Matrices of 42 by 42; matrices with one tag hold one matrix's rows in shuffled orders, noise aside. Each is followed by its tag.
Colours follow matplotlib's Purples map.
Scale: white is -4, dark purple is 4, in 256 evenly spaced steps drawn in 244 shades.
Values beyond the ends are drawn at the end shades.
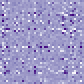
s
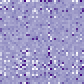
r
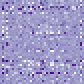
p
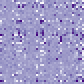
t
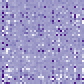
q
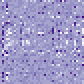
q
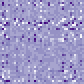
s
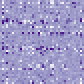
p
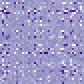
s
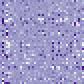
q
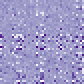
t
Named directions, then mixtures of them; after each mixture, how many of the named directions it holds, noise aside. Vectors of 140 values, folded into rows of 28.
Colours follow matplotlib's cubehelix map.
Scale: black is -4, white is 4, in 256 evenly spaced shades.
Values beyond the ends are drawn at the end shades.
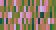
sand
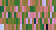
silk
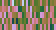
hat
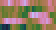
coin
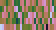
two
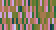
two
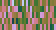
one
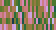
three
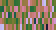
one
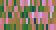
three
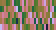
two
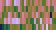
four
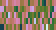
one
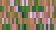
three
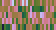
two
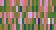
four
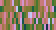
four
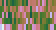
four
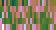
four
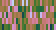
two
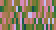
four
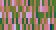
two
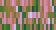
four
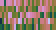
two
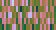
three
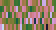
one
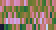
two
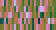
one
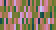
one
